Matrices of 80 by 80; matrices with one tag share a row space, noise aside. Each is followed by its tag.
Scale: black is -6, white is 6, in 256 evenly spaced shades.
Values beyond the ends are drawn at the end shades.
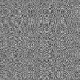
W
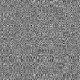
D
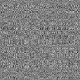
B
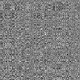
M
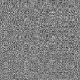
B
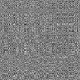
B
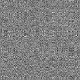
B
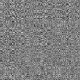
M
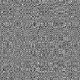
D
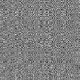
W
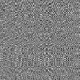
W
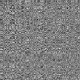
M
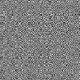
W
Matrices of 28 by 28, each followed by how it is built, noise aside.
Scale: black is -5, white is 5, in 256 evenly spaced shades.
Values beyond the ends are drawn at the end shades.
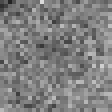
smooth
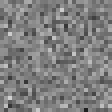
noise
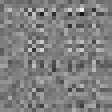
low rank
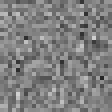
low rank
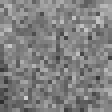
smooth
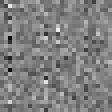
uneven columns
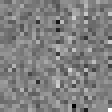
uneven columns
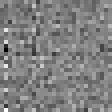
uneven columns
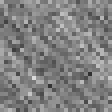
Toeplitz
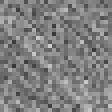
Toeplitz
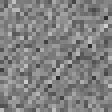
Hankel
